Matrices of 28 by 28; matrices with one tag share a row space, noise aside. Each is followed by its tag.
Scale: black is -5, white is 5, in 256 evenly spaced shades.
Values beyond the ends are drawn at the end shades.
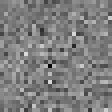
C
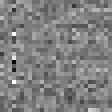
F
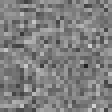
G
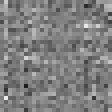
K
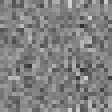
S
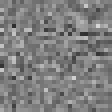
F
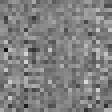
K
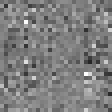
K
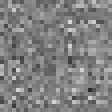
F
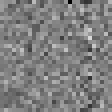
S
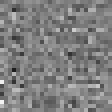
F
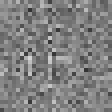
C
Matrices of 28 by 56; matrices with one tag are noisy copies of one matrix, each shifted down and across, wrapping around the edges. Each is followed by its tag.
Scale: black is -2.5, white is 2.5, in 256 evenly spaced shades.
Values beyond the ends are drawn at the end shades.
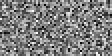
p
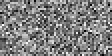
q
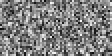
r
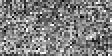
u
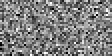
p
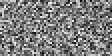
p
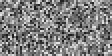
r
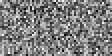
r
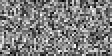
r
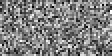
r
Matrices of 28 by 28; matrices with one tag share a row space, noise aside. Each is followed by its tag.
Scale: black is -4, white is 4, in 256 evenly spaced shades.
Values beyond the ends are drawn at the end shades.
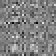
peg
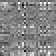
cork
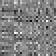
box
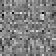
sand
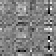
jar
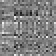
box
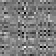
cork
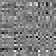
box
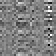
jar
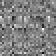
sand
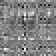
cork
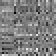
box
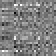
box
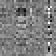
jar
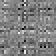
cork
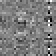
jar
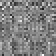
sand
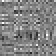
box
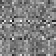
sand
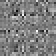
peg
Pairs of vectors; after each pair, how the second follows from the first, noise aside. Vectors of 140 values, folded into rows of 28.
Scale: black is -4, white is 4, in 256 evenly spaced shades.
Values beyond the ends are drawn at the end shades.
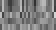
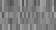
shrunk.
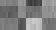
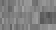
wrapped around, negated, shrunk.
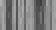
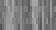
wrapped around, negated, shrunk.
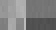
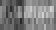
wrapped around, negated.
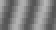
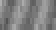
shrunk.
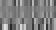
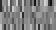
reversed, negated.
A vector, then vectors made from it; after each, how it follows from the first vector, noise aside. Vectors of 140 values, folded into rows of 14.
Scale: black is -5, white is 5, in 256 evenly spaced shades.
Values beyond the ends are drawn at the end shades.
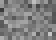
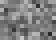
sign-scrambled.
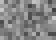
sign-scrambled.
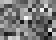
wrapped around, scaled up.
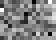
negated, scaled up.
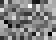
negated, scaled up.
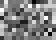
negated, scaled up.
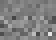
partly zeroed.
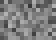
sign-scrambled.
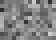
sign-scrambled.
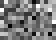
negated, scaled up.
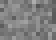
shrunk.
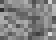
sign-scrambled.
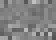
partly zeroed.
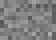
shrunk.
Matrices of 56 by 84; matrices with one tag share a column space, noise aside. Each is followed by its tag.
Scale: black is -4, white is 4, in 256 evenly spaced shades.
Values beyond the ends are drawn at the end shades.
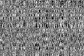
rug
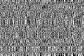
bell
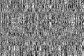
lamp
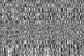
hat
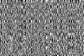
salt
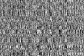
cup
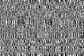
bell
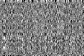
salt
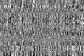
lamp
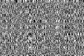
salt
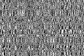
cup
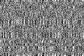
bell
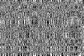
bell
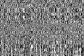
hat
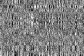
lamp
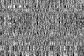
lamp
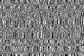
bell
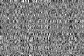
salt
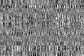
lamp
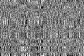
bell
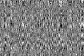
rug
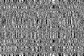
bell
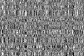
cup
